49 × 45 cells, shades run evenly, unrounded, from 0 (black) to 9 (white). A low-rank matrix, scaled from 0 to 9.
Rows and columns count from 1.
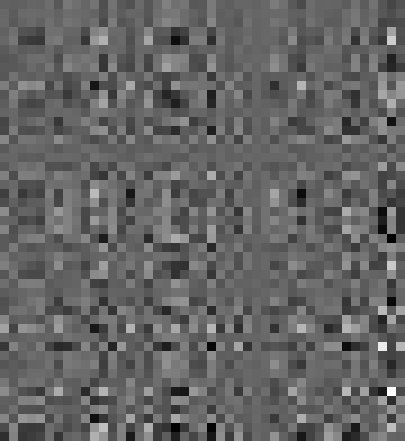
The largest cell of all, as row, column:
44, 44
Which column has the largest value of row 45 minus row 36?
43
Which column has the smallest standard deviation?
29
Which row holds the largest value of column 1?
37
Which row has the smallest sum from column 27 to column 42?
39
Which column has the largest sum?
11
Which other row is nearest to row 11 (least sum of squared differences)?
28
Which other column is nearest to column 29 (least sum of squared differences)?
36
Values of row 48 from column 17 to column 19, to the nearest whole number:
6 2 2
